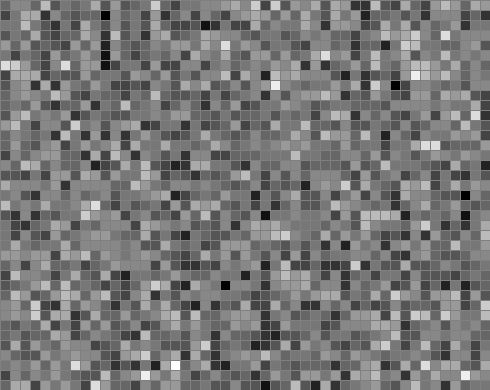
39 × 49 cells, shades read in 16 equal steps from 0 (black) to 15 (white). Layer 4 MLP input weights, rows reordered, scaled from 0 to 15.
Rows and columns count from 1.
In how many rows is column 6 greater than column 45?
17
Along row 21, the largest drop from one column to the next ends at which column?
11
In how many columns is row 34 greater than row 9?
16
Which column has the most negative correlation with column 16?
8
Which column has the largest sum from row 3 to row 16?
43
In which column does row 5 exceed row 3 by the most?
21
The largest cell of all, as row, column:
37, 18
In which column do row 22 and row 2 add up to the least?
47
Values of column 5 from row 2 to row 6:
3 5 5 6 4
